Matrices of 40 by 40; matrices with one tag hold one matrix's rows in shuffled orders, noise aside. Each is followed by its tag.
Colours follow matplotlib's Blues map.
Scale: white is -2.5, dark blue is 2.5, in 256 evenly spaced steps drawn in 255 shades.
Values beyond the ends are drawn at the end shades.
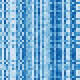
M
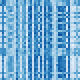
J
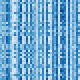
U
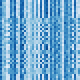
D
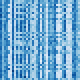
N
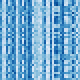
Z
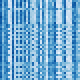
N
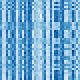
Z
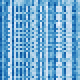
N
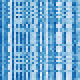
N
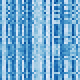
Z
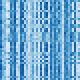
D
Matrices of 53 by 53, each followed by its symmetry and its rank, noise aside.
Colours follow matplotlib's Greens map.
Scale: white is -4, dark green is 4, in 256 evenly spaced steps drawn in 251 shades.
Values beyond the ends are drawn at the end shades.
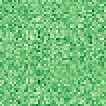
no symmetry, rank seven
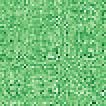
antisymmetric, rank eight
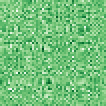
no symmetry, rank seven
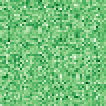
no symmetry, rank eight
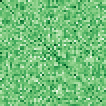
symmetric, rank eight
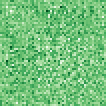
symmetric, rank eight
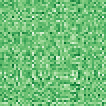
no symmetry, rank seven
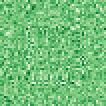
antisymmetric, rank eight
